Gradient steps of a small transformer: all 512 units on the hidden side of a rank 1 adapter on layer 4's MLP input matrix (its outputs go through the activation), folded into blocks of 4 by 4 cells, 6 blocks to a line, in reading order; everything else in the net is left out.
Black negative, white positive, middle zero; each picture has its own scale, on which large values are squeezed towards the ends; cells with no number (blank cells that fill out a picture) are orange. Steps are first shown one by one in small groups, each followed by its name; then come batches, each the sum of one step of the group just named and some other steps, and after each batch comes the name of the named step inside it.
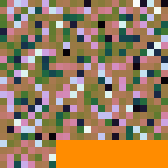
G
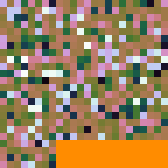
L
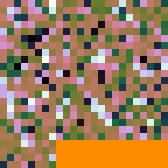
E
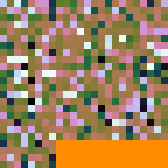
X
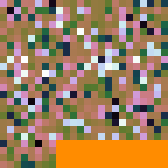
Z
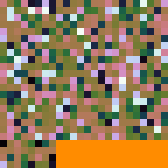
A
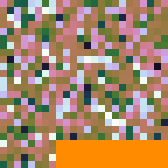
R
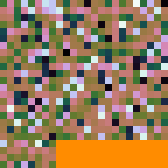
G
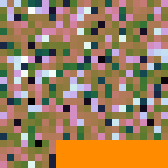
X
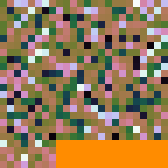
G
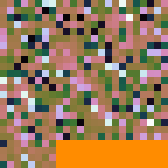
E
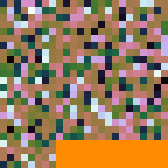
E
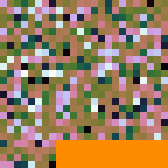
L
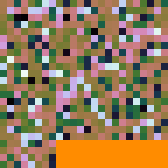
L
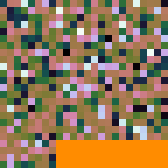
G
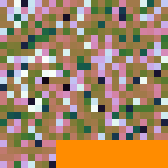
L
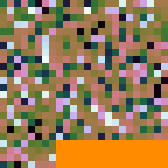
E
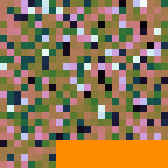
A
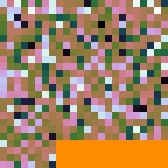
G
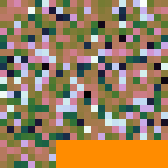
R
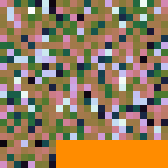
A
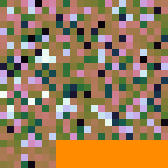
E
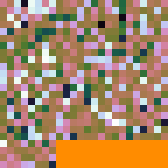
R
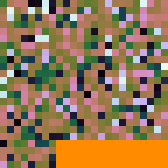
A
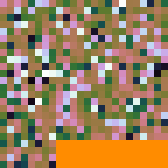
X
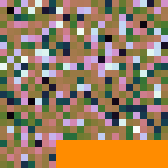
Z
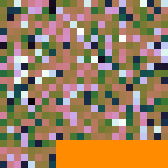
X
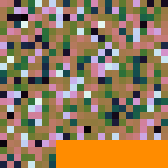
L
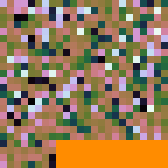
X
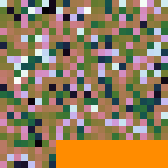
Z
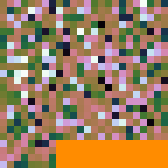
Z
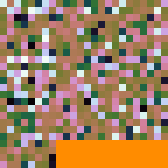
X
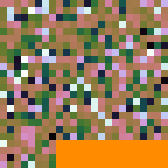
L
